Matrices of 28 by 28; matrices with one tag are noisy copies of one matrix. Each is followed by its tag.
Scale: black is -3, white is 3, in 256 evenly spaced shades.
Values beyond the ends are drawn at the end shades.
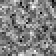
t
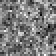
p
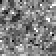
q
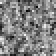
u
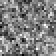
u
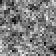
q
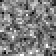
t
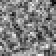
t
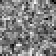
t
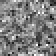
t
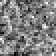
u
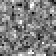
t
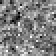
q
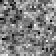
q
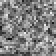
u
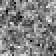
q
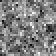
p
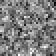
t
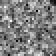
t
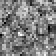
p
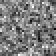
t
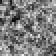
q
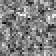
p
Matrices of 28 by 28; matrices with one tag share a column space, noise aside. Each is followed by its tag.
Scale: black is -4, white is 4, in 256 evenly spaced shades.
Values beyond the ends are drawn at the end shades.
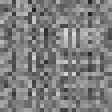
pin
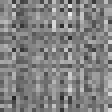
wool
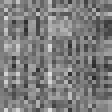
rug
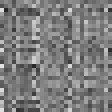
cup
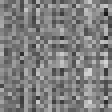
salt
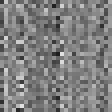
salt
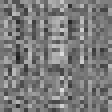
cup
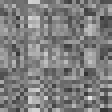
salt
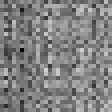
cup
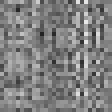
pin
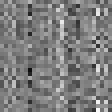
cup
